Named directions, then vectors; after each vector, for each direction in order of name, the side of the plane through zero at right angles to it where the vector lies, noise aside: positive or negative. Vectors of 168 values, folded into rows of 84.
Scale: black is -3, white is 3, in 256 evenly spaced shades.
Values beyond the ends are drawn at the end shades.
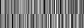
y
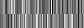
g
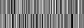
negative, positive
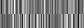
positive, negative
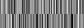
negative, positive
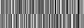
positive, negative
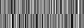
negative, positive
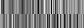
negative, negative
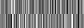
positive, negative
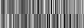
negative, negative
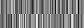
positive, negative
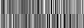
negative, negative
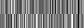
positive, negative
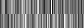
positive, positive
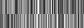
positive, positive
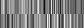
positive, positive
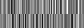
negative, positive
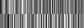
positive, positive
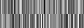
negative, positive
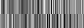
negative, negative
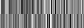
negative, negative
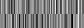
negative, positive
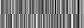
positive, negative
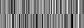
negative, positive
